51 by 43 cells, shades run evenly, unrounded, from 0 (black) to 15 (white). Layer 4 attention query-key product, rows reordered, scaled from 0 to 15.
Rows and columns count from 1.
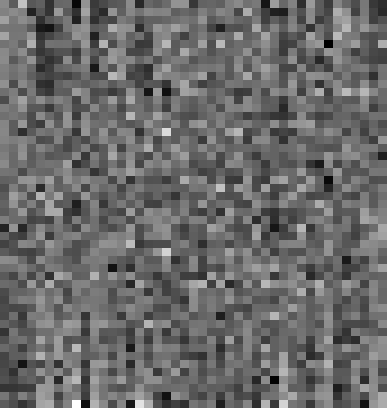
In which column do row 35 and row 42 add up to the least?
39
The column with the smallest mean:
31
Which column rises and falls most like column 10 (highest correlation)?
38
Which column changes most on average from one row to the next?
15
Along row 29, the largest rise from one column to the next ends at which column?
2
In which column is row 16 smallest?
5
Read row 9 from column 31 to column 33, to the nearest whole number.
8 4 4
